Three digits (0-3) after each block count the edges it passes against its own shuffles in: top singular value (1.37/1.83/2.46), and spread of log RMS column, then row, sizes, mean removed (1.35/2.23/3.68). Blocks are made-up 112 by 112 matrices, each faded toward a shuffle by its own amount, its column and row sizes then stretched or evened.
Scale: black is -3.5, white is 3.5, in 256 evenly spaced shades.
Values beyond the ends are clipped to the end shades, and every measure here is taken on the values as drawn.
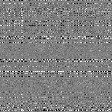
3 1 3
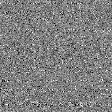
1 0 2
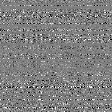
2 1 3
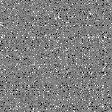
2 1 2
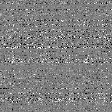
0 1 3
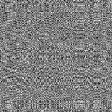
3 0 2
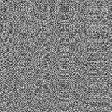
3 1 1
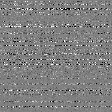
1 1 3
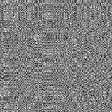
3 1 0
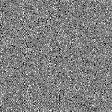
2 1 0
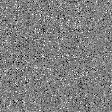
1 1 1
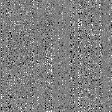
0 3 1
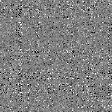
0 2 2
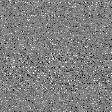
1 0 2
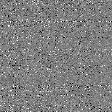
0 1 2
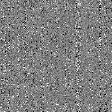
0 2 1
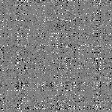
2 2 2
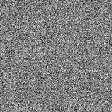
2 0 1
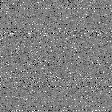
1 0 2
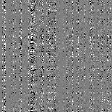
2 3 2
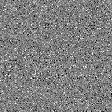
2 0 1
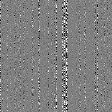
2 3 0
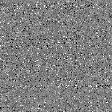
0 1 2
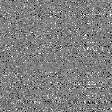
2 1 2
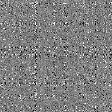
2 2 2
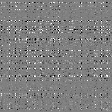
3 2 3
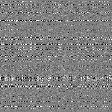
3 1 3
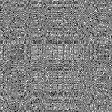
3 1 0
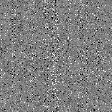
1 2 1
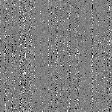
1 3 1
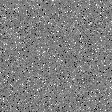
0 0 0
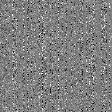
0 3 0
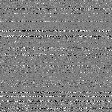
2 0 3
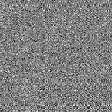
3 0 1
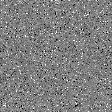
0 1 1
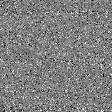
0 0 1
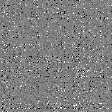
0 2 2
